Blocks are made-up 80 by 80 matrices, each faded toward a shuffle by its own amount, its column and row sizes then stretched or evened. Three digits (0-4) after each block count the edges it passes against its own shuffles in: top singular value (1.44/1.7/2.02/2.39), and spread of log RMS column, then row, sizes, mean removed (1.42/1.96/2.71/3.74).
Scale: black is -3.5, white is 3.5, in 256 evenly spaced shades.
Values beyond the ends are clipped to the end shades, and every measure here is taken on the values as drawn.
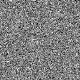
0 0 1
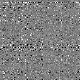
0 2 3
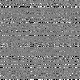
4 0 4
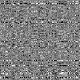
4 1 3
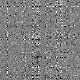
2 3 3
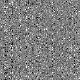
2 3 1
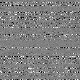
1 0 4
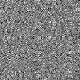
3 0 1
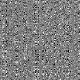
3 3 1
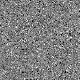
0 1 0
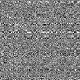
4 0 3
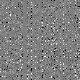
1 3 2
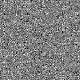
2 1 0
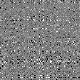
3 2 3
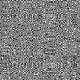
4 0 0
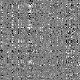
3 3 2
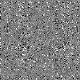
2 2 2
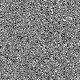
2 1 0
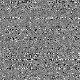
2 1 3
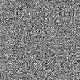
2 0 1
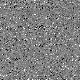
0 0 2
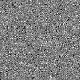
3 0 1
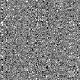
3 2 0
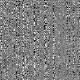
0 4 0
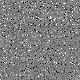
0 1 2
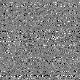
0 0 3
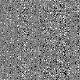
1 3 0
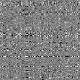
4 1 3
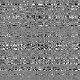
4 0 4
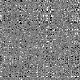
3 2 2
